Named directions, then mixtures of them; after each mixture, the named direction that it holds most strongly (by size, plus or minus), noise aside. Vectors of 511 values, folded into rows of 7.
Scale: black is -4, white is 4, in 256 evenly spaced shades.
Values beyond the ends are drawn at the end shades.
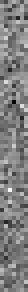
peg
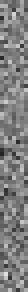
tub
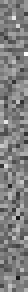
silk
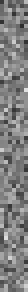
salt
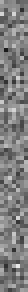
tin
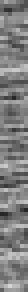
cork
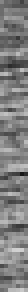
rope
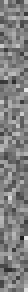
salt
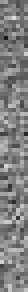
silk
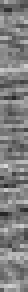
cork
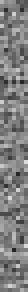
tin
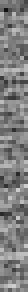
cork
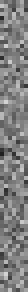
tub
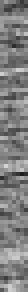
cork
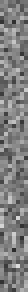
tin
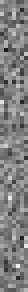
tin
